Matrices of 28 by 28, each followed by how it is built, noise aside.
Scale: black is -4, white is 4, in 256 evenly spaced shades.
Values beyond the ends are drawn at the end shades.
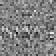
low rank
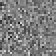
lower triangular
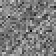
Hankel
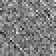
Toeplitz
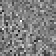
lower triangular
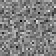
repeating columns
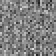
blocks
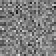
blocks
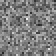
repeating columns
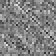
Toeplitz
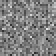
repeating columns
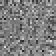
low rank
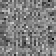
blocks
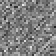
Hankel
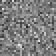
noise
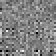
low rank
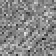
Hankel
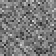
Toeplitz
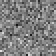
noise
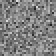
noise
